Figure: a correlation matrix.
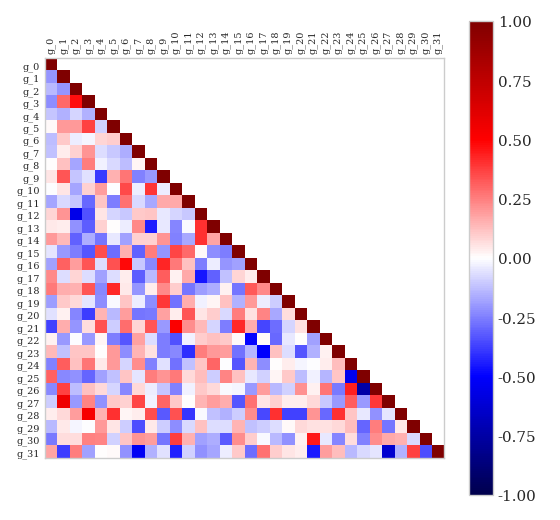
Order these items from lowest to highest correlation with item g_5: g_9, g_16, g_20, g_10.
g_20, g_10, g_9, g_16
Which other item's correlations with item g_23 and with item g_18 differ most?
g_17
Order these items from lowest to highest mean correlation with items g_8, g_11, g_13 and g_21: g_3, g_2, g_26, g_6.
g_2, g_3, g_26, g_6
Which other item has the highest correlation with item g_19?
g_9
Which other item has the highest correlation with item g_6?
g_16
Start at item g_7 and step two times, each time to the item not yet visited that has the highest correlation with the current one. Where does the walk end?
g_1
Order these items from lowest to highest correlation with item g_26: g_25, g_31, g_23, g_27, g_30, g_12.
g_25, g_23, g_31, g_12, g_30, g_27
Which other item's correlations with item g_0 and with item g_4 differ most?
g_21
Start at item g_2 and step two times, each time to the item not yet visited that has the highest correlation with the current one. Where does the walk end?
g_28
